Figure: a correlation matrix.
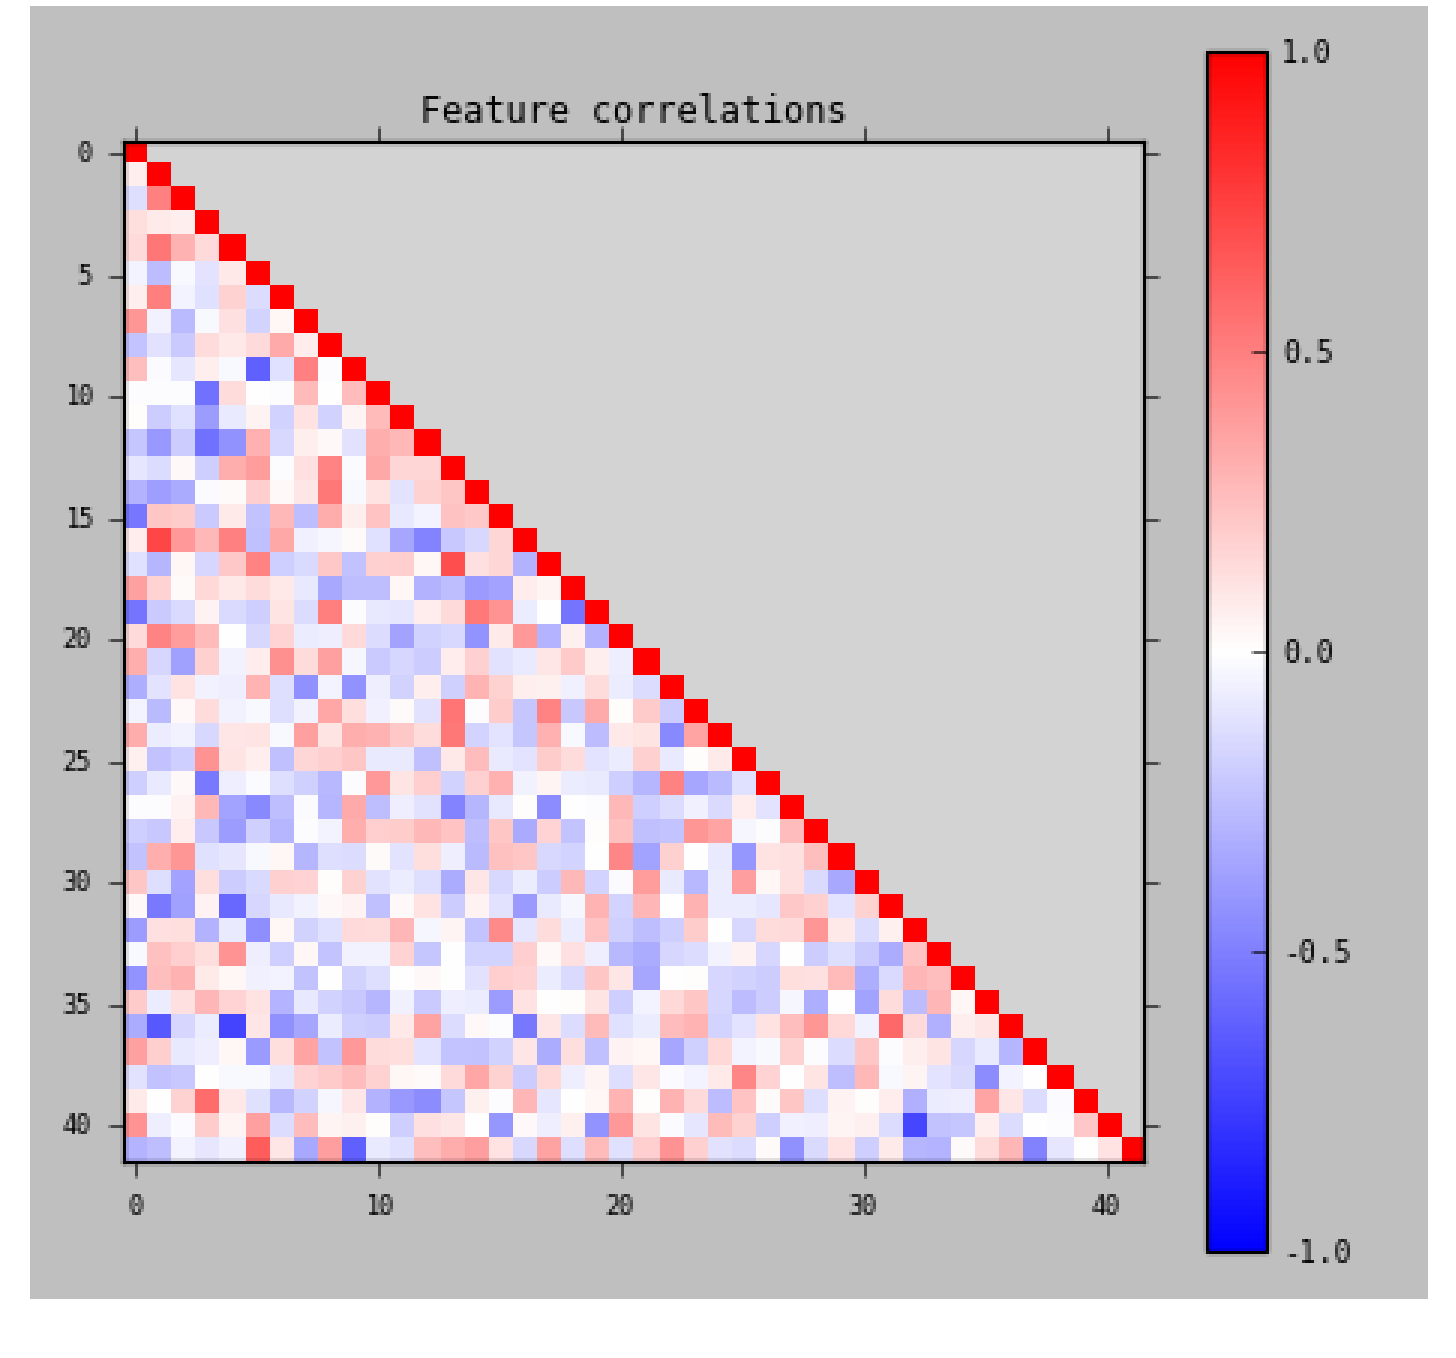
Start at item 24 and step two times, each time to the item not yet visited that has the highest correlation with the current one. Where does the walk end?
17
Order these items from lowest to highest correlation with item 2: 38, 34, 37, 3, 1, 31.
31, 38, 37, 3, 34, 1
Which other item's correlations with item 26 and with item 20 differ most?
3
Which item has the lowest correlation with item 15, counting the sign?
0
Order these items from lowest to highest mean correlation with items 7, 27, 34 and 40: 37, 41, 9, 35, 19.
41, 19, 35, 37, 9
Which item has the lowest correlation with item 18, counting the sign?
19
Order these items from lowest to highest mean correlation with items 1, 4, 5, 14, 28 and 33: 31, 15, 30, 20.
31, 30, 20, 15
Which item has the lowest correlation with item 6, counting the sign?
36
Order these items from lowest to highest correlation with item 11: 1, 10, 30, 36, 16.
16, 1, 30, 36, 10
